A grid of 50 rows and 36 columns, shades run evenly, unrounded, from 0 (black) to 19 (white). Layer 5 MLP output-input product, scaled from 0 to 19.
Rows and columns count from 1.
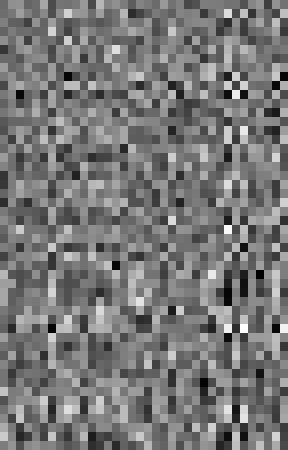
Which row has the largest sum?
35
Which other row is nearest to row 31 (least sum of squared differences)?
32
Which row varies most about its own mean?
37
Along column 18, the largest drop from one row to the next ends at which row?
10
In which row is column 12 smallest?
49
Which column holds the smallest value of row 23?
23
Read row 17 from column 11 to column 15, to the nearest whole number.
9 10 8 7 10
